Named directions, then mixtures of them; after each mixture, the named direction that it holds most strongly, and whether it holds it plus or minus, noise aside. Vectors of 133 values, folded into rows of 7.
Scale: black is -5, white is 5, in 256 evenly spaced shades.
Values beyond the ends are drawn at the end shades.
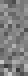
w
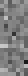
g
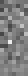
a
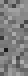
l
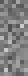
l, minus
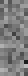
g, plus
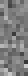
g, plus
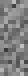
l, plus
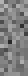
a, minus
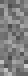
w, plus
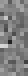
g, plus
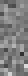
w, plus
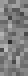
a, minus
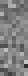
g, minus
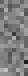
g, plus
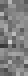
g, minus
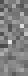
a, plus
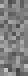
w, plus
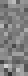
w, minus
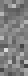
l, minus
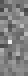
a, plus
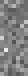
l, minus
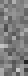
g, plus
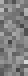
a, minus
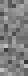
g, plus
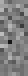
a, minus
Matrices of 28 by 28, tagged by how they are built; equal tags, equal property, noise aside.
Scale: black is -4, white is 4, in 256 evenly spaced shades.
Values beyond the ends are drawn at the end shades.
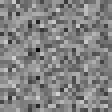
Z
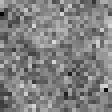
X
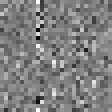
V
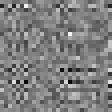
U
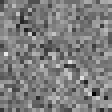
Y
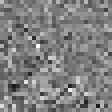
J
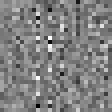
V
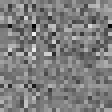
U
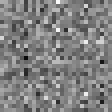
V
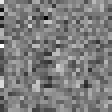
U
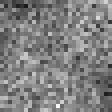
X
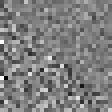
J
